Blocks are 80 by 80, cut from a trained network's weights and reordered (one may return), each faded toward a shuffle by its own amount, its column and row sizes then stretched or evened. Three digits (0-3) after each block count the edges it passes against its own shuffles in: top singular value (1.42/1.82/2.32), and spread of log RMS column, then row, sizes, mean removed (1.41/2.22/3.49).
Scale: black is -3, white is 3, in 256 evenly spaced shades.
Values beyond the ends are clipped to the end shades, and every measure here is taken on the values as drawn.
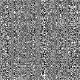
0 3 0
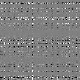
1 2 3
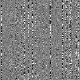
1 3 0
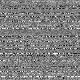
1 0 3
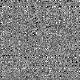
0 2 2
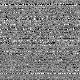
1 0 3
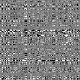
3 2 3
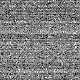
2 1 0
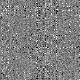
1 2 1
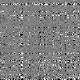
2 2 3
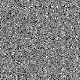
1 0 1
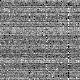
3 2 0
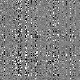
1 3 2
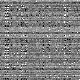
3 2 1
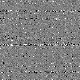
1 1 2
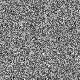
0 0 1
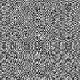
3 2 0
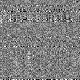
2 0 2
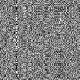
3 1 0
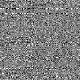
2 1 2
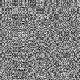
3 0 0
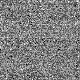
0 1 1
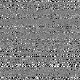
1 1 3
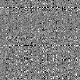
2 2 2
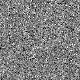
0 1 0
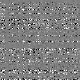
1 2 3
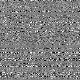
0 0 3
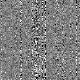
0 3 0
